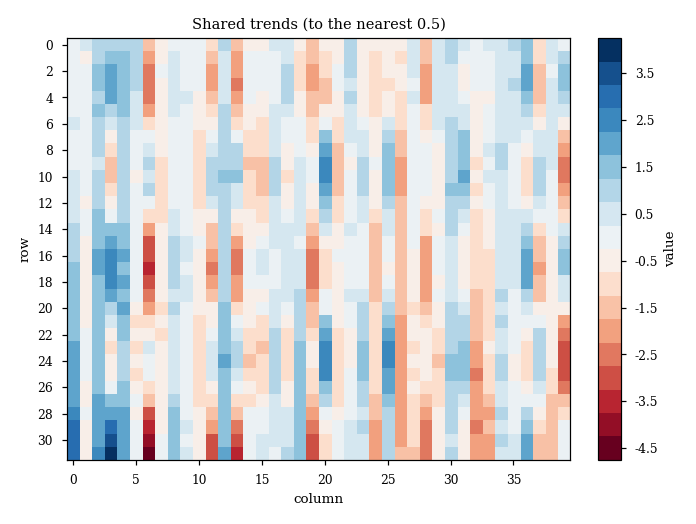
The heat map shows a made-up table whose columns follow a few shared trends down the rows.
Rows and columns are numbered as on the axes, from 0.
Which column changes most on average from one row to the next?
6
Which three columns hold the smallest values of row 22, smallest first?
39, 26, 32
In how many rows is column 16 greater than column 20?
17
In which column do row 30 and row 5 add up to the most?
3
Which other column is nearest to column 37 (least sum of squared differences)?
11
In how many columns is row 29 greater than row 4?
15
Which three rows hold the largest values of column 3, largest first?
31, 30, 29
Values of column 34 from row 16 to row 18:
0.5 0.5 0.5
